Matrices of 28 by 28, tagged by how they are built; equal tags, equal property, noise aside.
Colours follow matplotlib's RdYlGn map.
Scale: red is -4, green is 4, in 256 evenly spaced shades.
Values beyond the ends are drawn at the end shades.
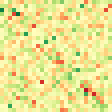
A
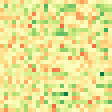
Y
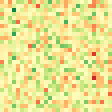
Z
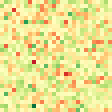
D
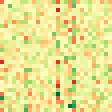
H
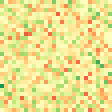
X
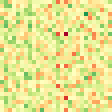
Z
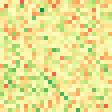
X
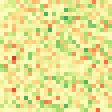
Z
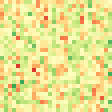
Y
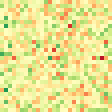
D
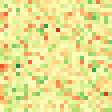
Z
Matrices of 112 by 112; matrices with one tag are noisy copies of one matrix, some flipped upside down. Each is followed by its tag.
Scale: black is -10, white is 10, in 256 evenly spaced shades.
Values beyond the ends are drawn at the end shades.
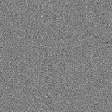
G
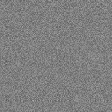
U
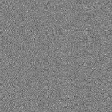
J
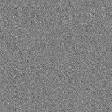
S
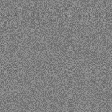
S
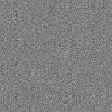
S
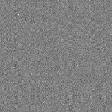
S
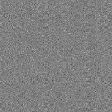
J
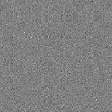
G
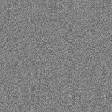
S
